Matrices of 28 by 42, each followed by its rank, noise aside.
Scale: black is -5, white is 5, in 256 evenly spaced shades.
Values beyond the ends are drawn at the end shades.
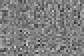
eight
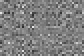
four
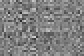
four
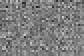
eight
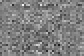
five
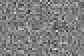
six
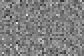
seven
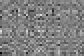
five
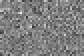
eight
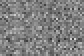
seven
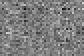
five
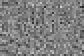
seven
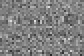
five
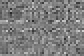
four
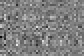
four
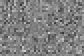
six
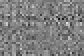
five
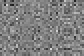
four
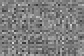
five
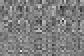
five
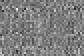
five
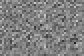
seven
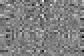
four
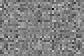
five
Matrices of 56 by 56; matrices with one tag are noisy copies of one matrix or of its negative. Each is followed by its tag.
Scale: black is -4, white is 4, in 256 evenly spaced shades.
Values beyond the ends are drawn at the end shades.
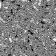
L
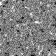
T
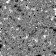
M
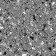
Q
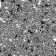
L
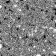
M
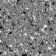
Q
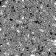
T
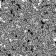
L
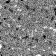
M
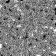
M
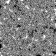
M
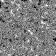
L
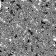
L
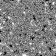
Q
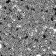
M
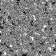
Q
